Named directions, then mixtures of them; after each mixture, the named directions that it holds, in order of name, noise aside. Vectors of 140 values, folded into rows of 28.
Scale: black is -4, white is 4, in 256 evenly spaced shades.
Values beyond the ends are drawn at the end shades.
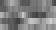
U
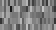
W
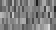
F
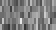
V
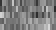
F, U, W.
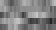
U.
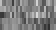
F, U.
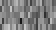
V.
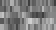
U, W.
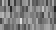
F, V, W.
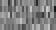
F, W.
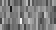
V, W.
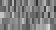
F.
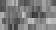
U.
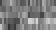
U, V.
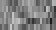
F, U.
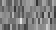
F, V.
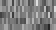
F.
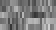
U, W.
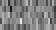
F, V, W.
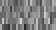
V.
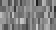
F, V.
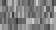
F, U.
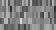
F, V, W.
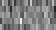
F, V, W.
